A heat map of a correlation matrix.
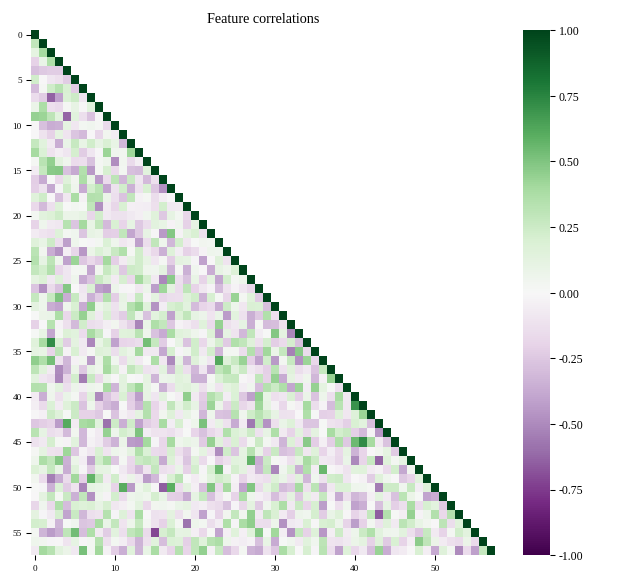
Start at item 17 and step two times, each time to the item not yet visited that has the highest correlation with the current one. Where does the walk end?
11
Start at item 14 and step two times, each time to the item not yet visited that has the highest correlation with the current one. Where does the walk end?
2
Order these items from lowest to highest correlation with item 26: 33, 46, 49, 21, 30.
33, 49, 30, 21, 46
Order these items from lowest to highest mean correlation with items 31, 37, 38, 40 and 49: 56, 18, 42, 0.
42, 56, 0, 18
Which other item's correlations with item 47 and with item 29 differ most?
40
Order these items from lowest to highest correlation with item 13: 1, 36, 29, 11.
36, 11, 1, 29
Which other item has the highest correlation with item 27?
47
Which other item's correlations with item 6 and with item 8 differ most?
16
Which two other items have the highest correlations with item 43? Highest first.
4, 21
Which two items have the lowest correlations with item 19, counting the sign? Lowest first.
54, 8
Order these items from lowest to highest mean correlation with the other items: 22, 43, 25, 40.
43, 40, 22, 25
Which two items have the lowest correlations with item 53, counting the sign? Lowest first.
43, 57
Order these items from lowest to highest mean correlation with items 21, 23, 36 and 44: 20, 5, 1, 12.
5, 20, 12, 1
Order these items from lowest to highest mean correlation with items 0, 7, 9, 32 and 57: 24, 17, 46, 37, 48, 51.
17, 46, 51, 24, 48, 37
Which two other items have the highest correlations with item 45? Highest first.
41, 40
